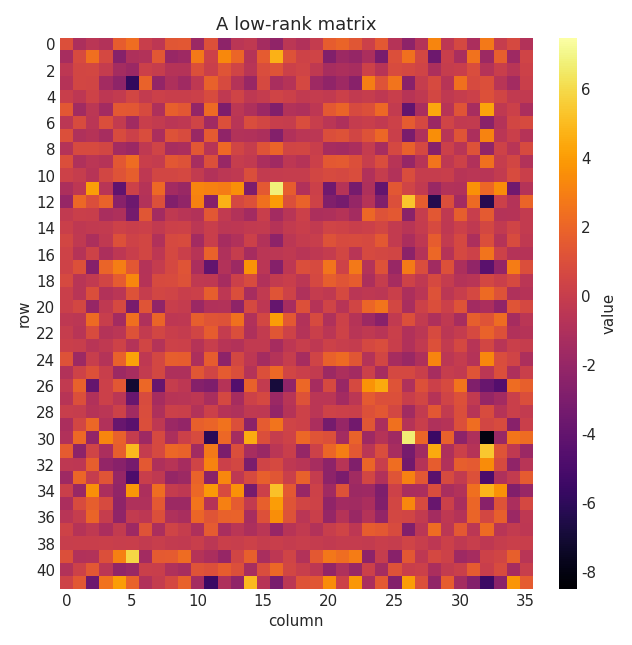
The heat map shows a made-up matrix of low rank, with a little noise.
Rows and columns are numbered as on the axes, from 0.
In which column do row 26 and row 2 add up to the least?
5
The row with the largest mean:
39
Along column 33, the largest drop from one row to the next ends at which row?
26
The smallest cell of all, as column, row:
32, 30
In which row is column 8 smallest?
12
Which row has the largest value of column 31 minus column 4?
11
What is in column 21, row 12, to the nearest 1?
-3
